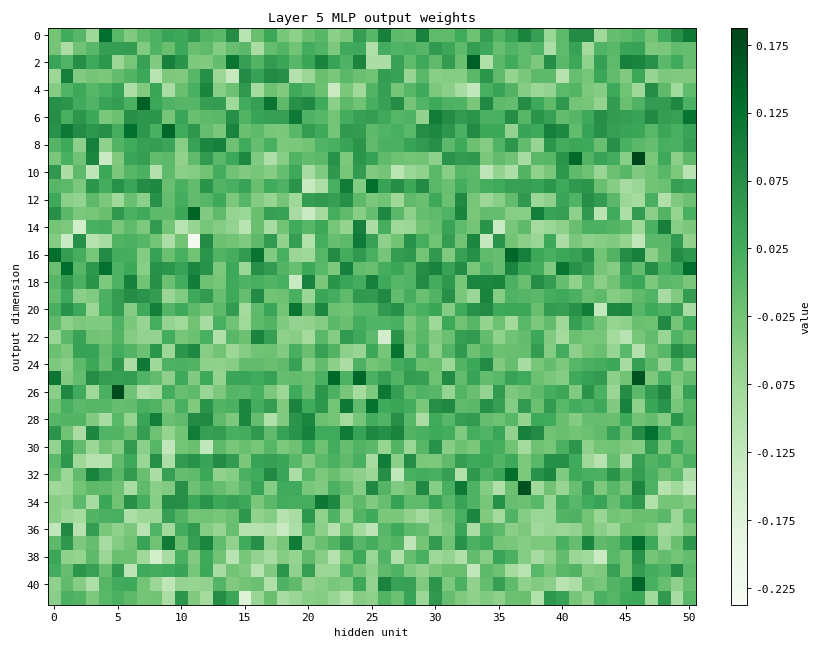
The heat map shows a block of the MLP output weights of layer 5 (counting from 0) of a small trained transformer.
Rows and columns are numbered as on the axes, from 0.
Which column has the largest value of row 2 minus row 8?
33
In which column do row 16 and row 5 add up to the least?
43
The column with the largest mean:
46
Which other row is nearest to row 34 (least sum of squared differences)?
1
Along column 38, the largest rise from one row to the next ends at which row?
13
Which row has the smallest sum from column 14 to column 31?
36
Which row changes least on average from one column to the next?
6
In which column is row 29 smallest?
2
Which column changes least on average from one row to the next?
44
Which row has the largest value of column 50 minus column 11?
15
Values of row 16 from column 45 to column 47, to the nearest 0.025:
0.075 0.1 -0.05
